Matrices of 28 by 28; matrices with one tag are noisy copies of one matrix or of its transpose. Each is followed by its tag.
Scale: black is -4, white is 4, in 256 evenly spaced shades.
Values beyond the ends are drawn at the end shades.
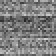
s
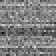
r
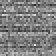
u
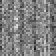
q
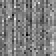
u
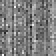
u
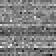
r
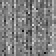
u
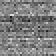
s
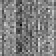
s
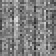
q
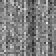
r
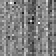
r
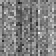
s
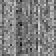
s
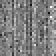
u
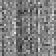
s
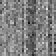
r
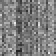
s
